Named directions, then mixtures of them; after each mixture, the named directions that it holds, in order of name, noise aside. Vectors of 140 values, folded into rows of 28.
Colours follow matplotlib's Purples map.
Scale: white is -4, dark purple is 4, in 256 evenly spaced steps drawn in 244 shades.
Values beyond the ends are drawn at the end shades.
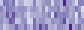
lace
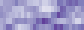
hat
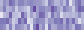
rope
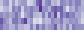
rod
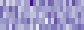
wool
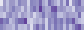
rod, rope, wool.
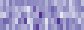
rope.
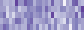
lace.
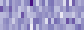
rod, rope, wool.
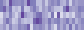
rod, rope.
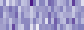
wool.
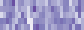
lace, rope.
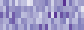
lace, rod, rope.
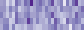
lace, wool.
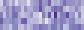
lace, rod, wool.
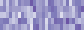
rope, wool.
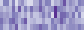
lace, rod.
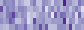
lace.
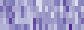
lace, rod.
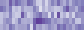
hat, rod, rope.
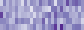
hat, rod, wool.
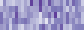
rod, wool.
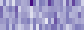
wool.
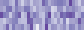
rope.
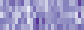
hat, lace, rope.
